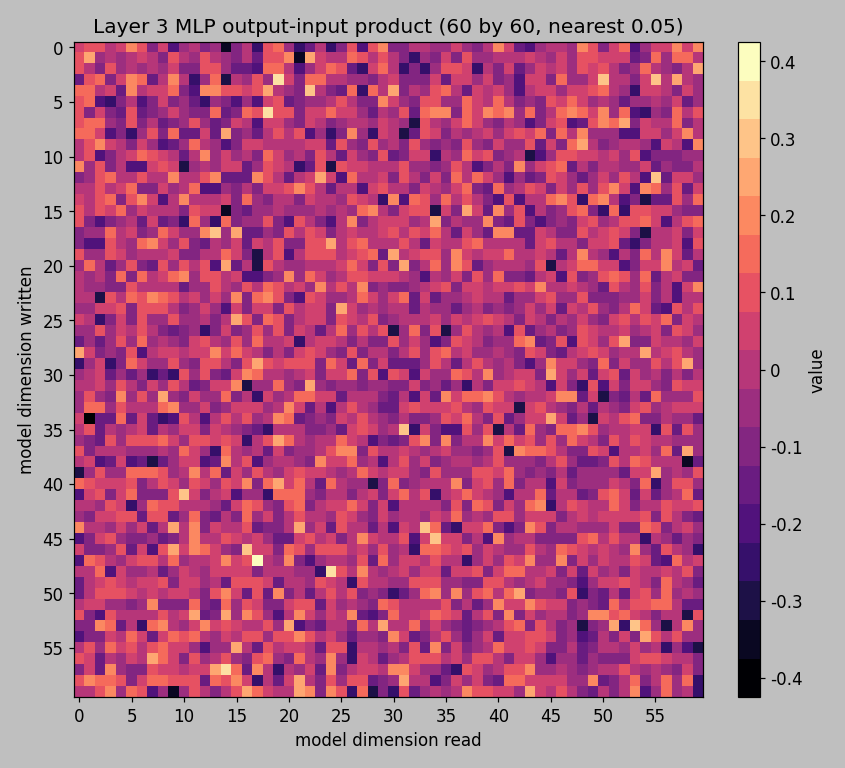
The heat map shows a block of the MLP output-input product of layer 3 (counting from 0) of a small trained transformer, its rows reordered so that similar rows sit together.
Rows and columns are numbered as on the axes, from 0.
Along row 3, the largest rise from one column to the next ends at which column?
19
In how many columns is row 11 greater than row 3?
23
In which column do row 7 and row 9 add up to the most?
2
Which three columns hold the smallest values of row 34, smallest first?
1, 49, 8
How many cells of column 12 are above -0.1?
42
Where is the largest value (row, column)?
47, 17
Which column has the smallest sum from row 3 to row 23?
53
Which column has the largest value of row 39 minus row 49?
55
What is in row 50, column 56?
0.15
